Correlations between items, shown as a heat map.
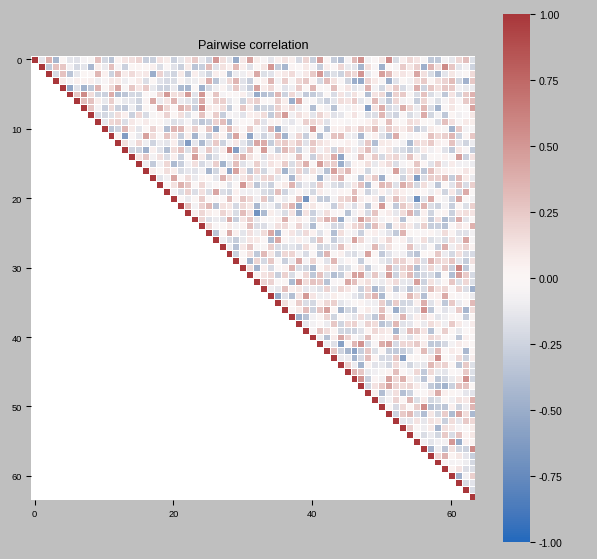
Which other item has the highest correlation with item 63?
56
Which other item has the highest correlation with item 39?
34
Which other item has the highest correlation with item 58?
43
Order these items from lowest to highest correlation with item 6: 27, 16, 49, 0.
0, 16, 27, 49
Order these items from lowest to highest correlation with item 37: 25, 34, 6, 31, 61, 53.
6, 34, 31, 61, 25, 53
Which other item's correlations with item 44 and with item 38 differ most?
14
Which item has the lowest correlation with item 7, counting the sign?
48
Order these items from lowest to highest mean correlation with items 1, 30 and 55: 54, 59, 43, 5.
5, 43, 54, 59
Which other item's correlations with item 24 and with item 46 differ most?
51
